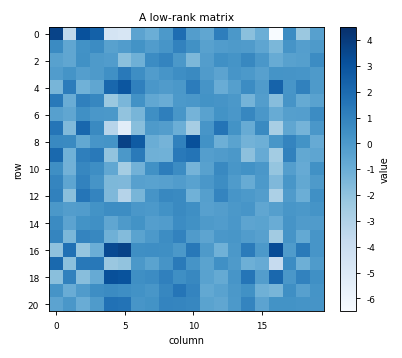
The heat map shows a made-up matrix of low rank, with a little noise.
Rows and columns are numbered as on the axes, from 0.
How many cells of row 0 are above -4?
17
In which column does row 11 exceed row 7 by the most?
5
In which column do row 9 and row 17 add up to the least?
16
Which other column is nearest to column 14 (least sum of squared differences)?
7
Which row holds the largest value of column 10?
8
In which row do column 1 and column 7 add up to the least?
0
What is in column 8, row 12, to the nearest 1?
1
